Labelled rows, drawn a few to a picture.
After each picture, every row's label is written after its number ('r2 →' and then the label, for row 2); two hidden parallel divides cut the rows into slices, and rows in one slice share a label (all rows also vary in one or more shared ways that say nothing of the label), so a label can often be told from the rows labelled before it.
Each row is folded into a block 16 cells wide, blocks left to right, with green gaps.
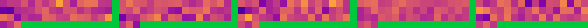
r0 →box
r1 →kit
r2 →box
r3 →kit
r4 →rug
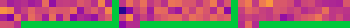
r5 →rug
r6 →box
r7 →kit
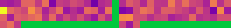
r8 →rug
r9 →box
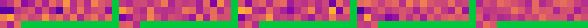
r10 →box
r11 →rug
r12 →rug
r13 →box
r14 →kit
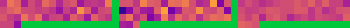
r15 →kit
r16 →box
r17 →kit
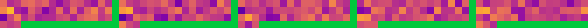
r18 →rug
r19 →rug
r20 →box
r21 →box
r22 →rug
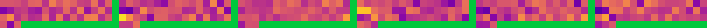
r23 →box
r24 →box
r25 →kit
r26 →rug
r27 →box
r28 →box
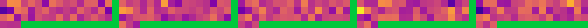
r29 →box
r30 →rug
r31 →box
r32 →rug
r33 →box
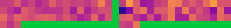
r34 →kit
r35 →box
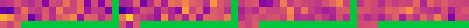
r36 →box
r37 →box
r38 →kit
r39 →kit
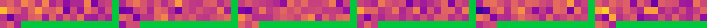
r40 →rug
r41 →box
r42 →box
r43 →rug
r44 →box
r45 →rug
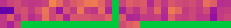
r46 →box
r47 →kit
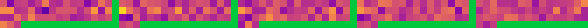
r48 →rug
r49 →rug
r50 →rug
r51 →rug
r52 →kit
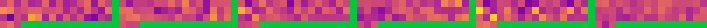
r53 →rug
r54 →kit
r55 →rug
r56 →kit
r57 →rug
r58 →kit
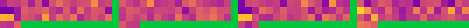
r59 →box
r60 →kit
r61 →box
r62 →rug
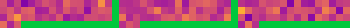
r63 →kit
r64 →kit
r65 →rug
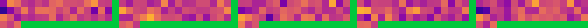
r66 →box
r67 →rug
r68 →box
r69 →rug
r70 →box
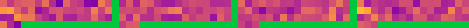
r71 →rug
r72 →kit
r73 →kit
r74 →rug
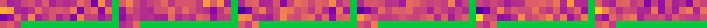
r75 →rug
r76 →kit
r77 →box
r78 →box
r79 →box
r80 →rug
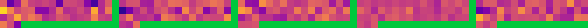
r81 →rug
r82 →box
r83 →rug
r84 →kit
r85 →box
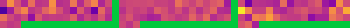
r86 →box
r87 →kit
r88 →rug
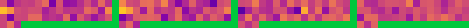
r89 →rug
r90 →rug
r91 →box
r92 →kit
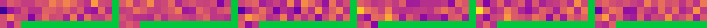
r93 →box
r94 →kit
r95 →box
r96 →rug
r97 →rug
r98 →box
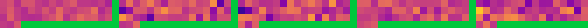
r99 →kit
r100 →box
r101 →box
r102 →kit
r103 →rug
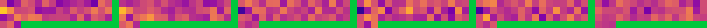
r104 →rug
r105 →rug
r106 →box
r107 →box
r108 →box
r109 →kit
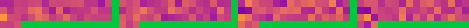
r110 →kit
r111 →kit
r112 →box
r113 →box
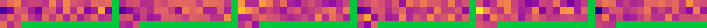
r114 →box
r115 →box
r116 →rug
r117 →box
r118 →rug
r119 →box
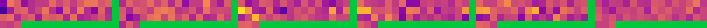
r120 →box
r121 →kit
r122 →rug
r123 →rug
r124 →rug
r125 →kit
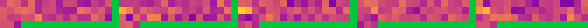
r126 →kit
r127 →rug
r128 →rug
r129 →kit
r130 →rug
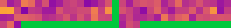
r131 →rug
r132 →kit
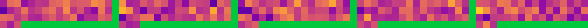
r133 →box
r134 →rug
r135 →box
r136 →box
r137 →rug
